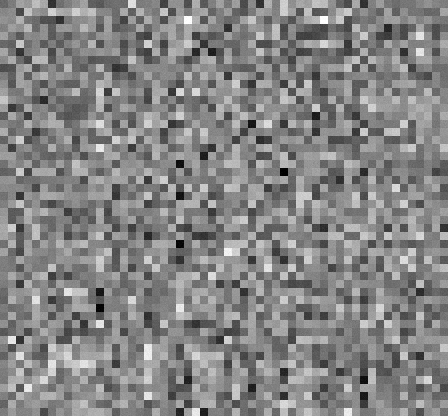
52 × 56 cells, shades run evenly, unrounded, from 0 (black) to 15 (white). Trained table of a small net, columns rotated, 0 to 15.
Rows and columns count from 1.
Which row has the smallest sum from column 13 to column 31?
30
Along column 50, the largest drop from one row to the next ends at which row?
18
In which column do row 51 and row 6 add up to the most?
36
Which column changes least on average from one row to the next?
20
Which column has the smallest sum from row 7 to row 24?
45
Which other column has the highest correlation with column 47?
16
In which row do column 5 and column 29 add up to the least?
4
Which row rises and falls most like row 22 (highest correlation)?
47
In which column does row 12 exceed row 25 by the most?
23
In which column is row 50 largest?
19
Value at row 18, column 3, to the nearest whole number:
12
